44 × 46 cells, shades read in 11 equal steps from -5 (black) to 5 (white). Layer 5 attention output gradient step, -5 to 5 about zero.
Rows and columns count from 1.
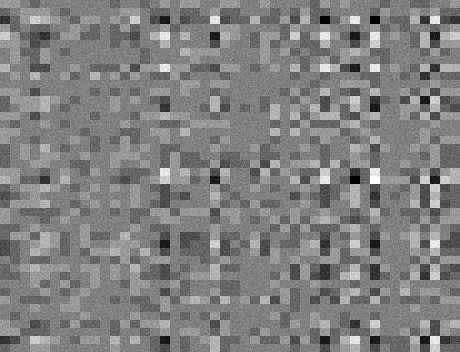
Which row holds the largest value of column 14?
3
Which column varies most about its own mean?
38
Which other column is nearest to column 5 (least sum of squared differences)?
42
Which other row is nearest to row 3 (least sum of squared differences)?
43
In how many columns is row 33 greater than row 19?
15
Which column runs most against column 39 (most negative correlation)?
20
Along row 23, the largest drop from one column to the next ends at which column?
44
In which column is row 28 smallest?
36
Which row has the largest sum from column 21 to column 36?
17
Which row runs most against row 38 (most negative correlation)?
21
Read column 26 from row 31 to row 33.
2 1 0
